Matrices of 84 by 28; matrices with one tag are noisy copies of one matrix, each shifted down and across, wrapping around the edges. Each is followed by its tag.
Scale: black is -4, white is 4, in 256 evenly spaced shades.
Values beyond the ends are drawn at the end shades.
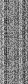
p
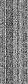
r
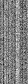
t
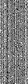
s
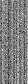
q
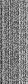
s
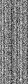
q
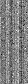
p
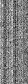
p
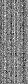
q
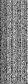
r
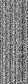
q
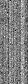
t
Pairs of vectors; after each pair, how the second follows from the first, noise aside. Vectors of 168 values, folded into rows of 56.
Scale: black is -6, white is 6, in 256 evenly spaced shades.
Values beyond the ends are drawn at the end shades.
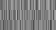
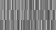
sign-scrambled.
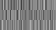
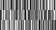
wrapped around, negated, scaled up.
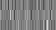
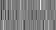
wrapped around, partly zeroed.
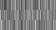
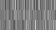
partly zeroed.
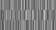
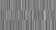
shrunk.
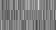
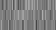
partly zeroed.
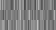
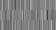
wrapped around, partly zeroed.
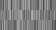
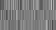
reversed, partly zeroed.
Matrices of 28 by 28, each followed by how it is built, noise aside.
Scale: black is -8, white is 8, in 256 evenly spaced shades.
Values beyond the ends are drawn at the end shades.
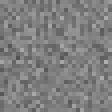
repeating columns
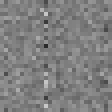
uneven columns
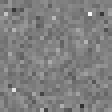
sparse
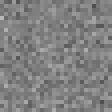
repeating rows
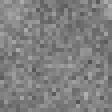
smooth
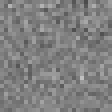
low rank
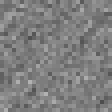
Hankel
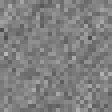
Hankel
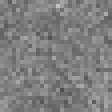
smooth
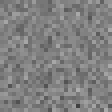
repeating rows
